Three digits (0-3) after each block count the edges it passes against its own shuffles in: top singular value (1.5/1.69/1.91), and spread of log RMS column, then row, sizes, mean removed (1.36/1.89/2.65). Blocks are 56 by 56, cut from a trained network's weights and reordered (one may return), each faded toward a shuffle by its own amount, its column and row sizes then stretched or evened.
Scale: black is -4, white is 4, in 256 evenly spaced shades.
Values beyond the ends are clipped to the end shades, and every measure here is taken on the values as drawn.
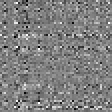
3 2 3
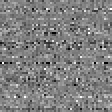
1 0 3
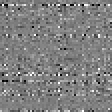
1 1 3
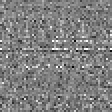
1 0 2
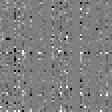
1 3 1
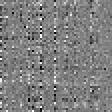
2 3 0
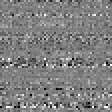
1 0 3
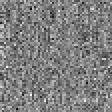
2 1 0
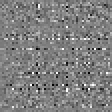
0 2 3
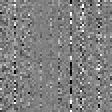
2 3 0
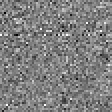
2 1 1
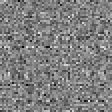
3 0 2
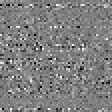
0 1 3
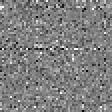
1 1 1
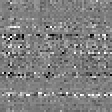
2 1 3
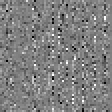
0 3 0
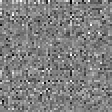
3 1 2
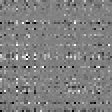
1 2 3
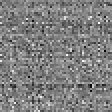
1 2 1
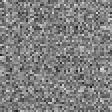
2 0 1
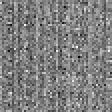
2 1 1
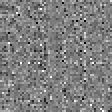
2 2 0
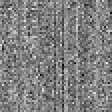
2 1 0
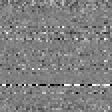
3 0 3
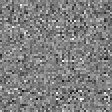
0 1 2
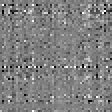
1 1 3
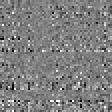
2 2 3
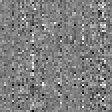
1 3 0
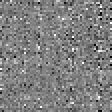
0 2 1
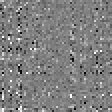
0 3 1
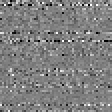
0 0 3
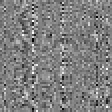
3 3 0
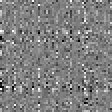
2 3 2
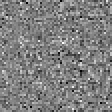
2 2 1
